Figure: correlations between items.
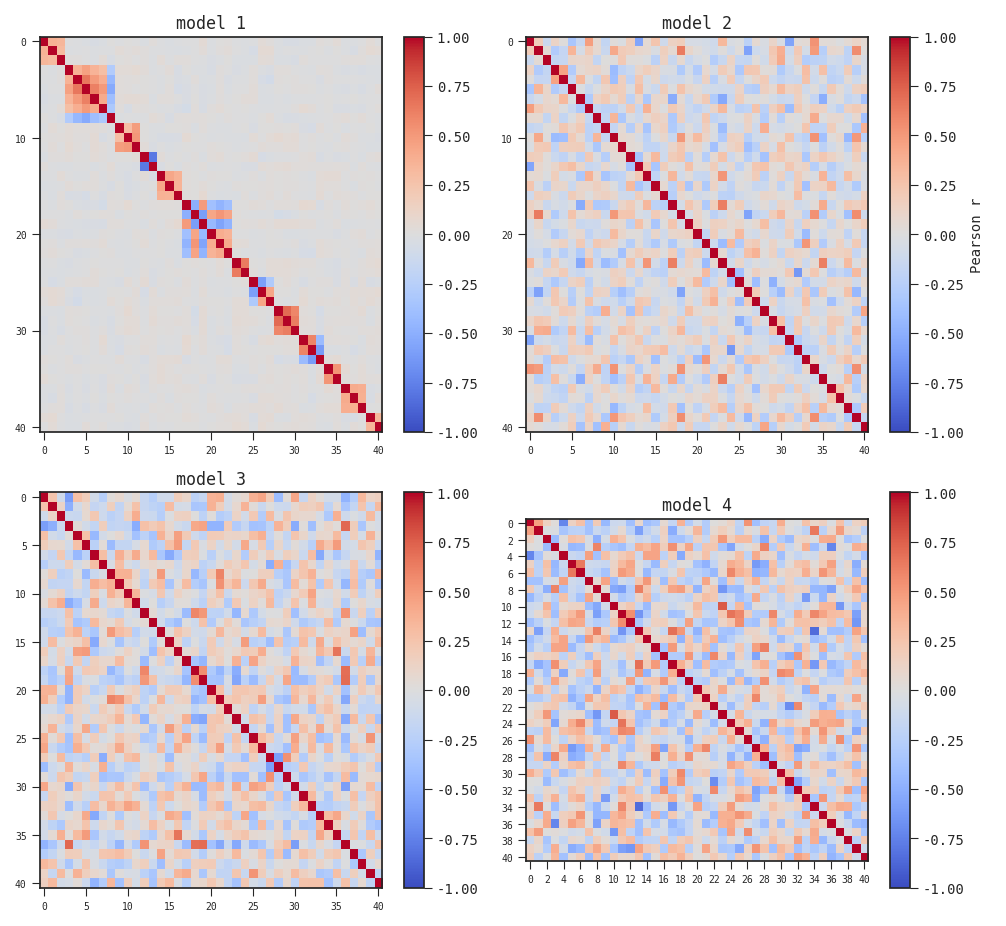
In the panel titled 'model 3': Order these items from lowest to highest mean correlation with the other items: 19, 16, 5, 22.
19, 22, 5, 16
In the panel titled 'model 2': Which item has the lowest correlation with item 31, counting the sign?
0
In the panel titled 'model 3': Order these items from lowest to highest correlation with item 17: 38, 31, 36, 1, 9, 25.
36, 38, 1, 31, 9, 25
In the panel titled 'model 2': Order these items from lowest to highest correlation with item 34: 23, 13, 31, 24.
13, 31, 23, 24
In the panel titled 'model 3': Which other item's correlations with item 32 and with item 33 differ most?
6
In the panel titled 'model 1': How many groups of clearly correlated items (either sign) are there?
13
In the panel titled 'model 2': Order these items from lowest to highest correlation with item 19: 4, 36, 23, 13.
36, 4, 23, 13
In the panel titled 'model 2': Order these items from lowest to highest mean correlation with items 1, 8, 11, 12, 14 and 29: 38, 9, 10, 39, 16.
9, 38, 16, 10, 39
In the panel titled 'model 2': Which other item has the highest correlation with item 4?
3
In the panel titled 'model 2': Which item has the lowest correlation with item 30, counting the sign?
26
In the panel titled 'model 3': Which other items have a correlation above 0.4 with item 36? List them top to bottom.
3, 12, 18, 19
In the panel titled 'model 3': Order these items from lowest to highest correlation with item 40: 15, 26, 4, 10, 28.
28, 26, 4, 10, 15
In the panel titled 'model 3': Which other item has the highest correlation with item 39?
25
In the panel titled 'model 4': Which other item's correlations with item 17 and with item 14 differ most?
18
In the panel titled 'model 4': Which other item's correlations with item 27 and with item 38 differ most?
32
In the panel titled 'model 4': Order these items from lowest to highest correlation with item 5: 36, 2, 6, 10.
10, 2, 36, 6
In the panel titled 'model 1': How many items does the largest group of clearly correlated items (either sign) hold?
6
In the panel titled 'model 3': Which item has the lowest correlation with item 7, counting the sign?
27
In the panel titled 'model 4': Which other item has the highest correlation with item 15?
28
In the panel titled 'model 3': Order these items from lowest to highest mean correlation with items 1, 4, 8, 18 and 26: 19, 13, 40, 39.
13, 19, 39, 40
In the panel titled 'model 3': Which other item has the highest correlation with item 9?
21
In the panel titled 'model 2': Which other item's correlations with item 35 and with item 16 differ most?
23
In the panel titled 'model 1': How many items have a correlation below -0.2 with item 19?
4
